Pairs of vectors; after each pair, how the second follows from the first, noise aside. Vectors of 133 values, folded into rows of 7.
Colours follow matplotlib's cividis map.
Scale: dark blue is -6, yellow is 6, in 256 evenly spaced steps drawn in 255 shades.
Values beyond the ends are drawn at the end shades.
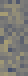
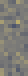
wrapped around, negated, partly zeroed.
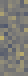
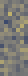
reversed, negated.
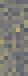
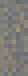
shrunk.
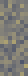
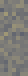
reversed, negated, shrunk.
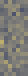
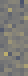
wrapped around, negated, partly zeroed.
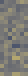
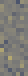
wrapped around, negated, partly zeroed.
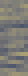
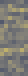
reversed, negated.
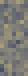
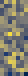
reversed, negated, scaled up.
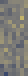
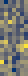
wrapped around, negated, scaled up.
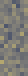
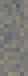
shrunk.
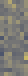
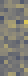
reversed, negated.
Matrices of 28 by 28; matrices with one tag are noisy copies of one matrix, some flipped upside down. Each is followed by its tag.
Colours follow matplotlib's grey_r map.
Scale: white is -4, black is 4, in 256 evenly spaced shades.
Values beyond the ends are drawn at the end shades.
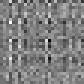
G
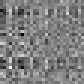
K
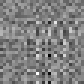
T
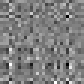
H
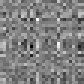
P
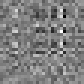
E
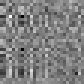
K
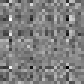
H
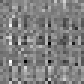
G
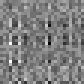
G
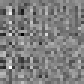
K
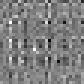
G
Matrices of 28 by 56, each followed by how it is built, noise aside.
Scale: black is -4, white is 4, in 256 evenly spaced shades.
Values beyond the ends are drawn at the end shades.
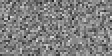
noise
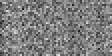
repeating rows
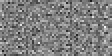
repeating rows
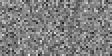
blocks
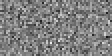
repeating rows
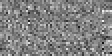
low rank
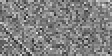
Toeplitz
